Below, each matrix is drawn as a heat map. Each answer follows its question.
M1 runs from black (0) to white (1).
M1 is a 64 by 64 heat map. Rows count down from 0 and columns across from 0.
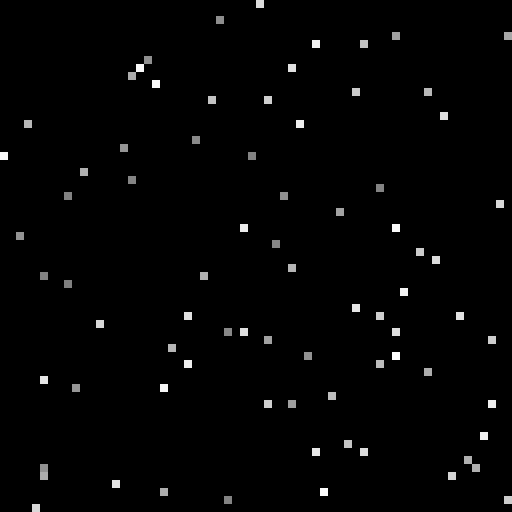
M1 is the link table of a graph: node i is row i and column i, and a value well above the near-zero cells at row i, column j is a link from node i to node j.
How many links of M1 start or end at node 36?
4
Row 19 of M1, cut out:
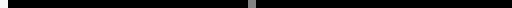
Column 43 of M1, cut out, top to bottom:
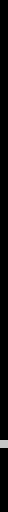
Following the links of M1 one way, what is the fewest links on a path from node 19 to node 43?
7
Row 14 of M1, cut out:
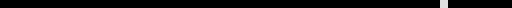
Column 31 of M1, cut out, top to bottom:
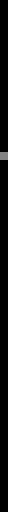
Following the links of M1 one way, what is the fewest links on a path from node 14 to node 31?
6
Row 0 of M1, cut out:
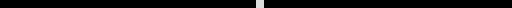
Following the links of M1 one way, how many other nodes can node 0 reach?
11
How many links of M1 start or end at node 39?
5
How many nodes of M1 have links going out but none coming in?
6
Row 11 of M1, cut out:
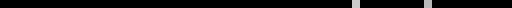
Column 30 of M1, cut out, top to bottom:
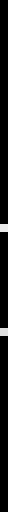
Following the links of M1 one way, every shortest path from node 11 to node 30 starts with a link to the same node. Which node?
node 44
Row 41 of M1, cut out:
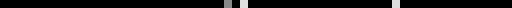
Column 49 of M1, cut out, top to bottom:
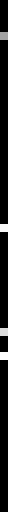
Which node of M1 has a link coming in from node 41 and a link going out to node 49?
node 28
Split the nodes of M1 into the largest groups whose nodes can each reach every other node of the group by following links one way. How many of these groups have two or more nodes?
6
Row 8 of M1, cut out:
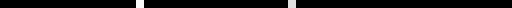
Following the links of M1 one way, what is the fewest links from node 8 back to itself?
3
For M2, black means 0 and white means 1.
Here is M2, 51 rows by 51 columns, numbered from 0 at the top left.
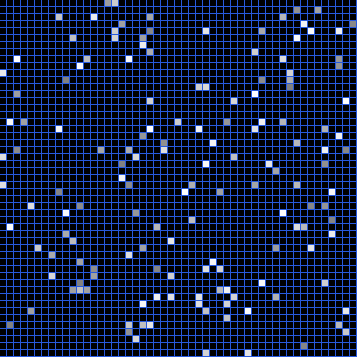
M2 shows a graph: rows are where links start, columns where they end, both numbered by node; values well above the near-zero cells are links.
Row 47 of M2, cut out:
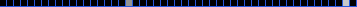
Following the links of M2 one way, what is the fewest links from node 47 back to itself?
5
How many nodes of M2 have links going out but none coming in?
2
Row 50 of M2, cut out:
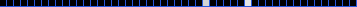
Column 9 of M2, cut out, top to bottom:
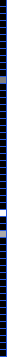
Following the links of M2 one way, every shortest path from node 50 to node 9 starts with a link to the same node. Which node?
node 29
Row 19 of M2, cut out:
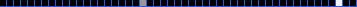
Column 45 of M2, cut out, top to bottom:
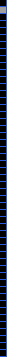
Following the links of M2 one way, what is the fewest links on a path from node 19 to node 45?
5
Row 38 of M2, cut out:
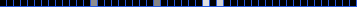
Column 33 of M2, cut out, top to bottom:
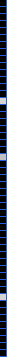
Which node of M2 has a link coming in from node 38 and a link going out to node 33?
node 22
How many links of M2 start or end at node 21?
12
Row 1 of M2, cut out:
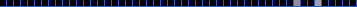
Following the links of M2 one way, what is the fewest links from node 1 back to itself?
3
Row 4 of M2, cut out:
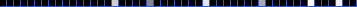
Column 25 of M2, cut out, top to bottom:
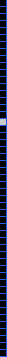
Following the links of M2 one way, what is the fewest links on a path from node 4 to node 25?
4
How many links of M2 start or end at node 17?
9
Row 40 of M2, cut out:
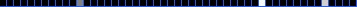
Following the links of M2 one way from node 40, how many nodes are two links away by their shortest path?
8
